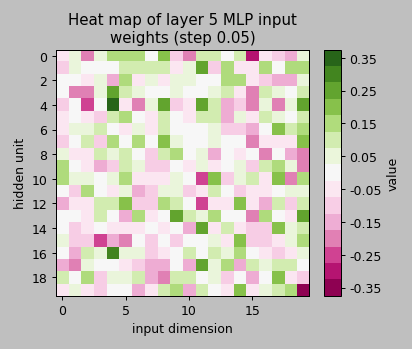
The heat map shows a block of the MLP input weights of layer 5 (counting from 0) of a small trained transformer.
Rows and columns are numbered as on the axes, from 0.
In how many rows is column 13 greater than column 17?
8
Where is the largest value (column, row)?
4, 4
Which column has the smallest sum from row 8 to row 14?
7
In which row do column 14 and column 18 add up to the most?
19
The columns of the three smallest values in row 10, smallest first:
11, 18, 13
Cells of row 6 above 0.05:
5
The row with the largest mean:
1
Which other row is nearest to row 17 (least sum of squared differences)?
14
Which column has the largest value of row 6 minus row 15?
3
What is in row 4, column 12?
0.1
